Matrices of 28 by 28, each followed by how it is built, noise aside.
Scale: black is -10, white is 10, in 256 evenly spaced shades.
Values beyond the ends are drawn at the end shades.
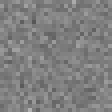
noise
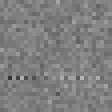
uneven rows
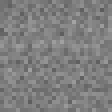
repeating columns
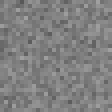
noise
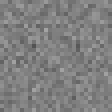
repeating columns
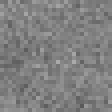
smooth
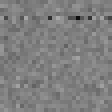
uneven rows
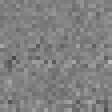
uneven rows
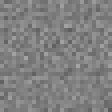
repeating columns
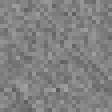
Toeplitz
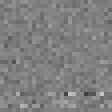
uneven rows
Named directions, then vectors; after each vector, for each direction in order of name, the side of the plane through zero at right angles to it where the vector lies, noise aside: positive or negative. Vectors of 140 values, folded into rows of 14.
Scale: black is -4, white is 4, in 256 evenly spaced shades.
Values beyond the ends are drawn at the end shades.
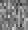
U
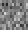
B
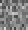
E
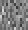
positive, negative, positive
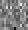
negative, positive, negative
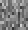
negative, negative, negative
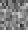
positive, positive, positive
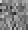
positive, negative, negative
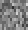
positive, positive, negative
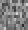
positive, positive, negative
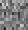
negative, negative, negative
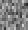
negative, negative, positive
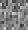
positive, positive, positive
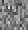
positive, negative, positive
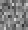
positive, positive, negative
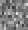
positive, positive, negative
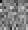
negative, positive, positive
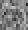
negative, negative, positive
